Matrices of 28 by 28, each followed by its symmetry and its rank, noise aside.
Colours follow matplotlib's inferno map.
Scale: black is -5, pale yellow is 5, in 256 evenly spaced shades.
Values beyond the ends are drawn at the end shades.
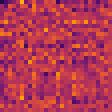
no symmetry, rank four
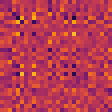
symmetric, rank two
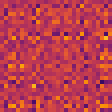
no symmetry, rank three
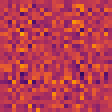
antisymmetric, rank two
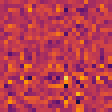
no symmetry, rank four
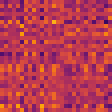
no symmetry, rank two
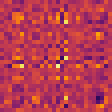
symmetric, rank two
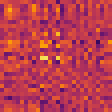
no symmetry, rank three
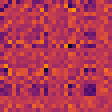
symmetric, rank three
